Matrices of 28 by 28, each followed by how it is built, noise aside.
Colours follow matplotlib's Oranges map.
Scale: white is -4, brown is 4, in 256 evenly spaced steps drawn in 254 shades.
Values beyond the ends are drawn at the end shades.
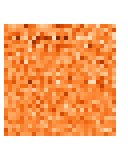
uneven rows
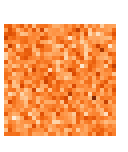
Toeplitz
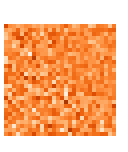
lower triangular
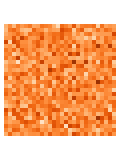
repeating rows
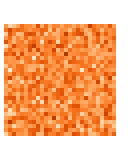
repeating rows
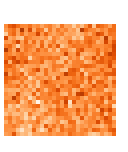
smooth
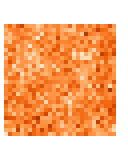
smooth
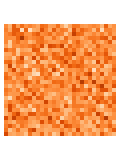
Toeplitz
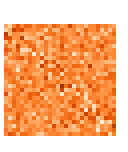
banded
